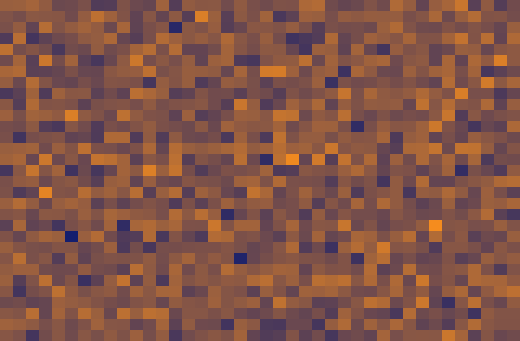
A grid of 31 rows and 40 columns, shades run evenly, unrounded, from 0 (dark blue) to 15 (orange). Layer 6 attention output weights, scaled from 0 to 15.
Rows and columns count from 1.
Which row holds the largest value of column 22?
7
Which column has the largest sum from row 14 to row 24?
14
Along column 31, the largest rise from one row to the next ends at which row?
30
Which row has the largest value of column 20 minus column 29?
18
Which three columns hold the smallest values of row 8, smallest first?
26, 12, 16
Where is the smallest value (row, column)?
22, 6
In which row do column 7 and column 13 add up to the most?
29
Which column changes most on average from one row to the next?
4
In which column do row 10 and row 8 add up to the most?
38
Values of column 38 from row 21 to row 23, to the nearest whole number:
7 6 5
